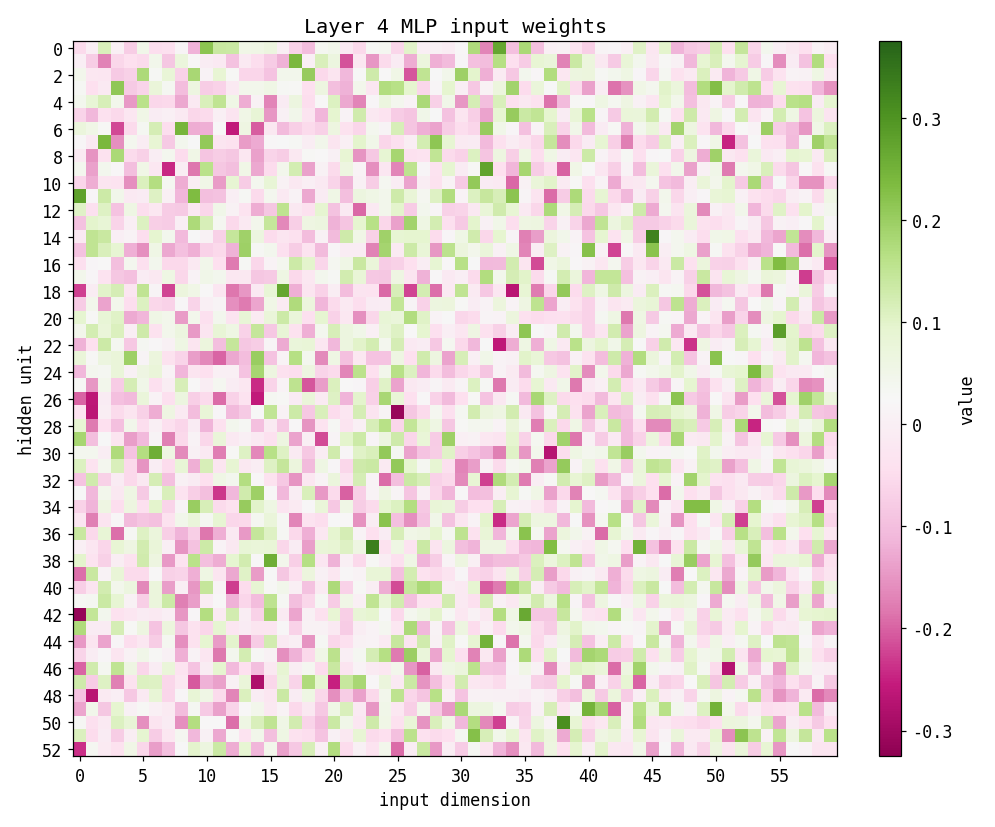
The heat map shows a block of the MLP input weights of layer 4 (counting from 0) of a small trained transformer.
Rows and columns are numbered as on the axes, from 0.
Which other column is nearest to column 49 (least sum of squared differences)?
6
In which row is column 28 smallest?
18
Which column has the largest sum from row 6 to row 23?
2
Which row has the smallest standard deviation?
43
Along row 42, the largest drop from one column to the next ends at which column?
36
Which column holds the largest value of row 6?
8
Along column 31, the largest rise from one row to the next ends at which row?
46
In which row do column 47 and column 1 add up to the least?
35
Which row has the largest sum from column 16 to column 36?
11
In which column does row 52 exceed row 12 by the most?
20
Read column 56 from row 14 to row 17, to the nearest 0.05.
0.15 -0.1 0.2 0
